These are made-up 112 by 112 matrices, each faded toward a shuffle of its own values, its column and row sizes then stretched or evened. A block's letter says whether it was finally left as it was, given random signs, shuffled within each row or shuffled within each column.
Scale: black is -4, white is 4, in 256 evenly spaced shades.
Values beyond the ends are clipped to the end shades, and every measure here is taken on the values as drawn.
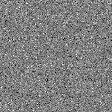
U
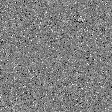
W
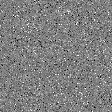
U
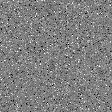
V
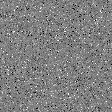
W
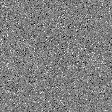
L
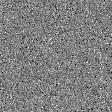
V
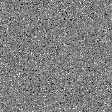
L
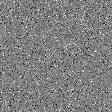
W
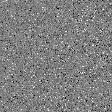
L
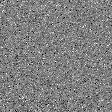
W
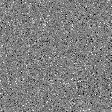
U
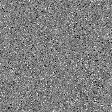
V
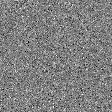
W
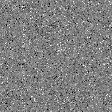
U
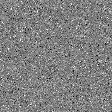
L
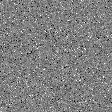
W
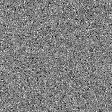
U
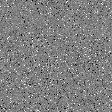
U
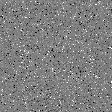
V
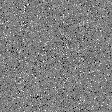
V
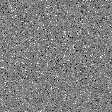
U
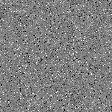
V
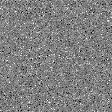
U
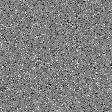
W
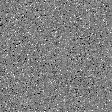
V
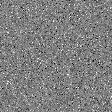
W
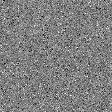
L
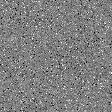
V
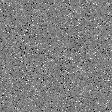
L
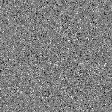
U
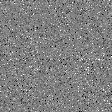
L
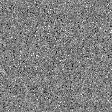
U
